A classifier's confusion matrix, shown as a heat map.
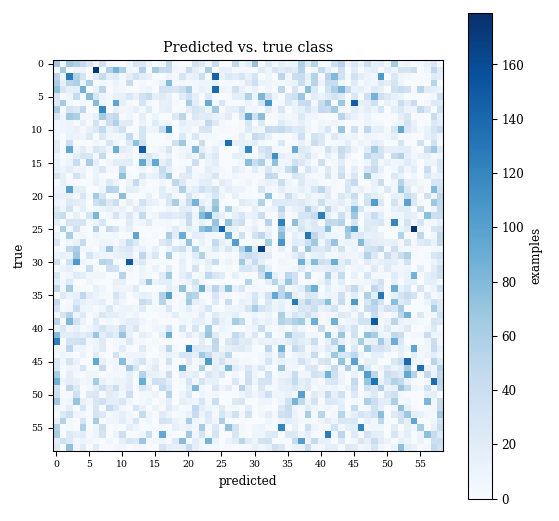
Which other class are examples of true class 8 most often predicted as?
29
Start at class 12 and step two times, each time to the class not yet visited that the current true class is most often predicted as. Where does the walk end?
38
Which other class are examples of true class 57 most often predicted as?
37
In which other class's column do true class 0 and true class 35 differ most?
49
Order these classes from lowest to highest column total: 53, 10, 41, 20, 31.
10, 31, 20, 53, 41
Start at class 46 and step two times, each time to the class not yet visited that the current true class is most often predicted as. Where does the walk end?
34
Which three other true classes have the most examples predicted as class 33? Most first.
14, 35, 15
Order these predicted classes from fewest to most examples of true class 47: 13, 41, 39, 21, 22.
22, 21, 39, 13, 41
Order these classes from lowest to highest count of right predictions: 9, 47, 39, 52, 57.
57, 9, 52, 39, 47
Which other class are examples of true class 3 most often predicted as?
17
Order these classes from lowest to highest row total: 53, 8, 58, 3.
58, 3, 8, 53
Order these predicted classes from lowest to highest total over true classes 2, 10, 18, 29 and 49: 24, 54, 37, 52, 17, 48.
54, 48, 37, 24, 17, 52
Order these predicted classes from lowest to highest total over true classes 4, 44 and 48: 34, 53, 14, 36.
14, 53, 36, 34
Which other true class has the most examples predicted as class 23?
45
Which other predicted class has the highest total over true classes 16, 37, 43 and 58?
20
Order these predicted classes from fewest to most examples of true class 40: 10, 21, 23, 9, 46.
46, 9, 21, 10, 23
